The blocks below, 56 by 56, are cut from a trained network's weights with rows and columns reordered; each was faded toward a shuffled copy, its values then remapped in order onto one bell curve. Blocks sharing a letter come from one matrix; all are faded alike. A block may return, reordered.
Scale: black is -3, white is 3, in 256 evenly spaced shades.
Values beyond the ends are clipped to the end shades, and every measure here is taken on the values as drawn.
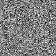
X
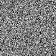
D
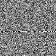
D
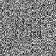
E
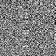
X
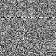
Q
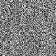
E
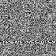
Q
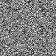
X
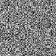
E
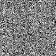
D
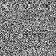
Q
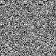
Q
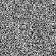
E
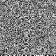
Q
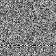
D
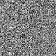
X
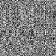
E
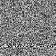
Q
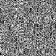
E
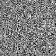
X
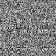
Q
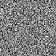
X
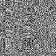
E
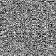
Q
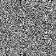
D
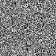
D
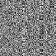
E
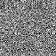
X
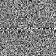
Q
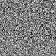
X
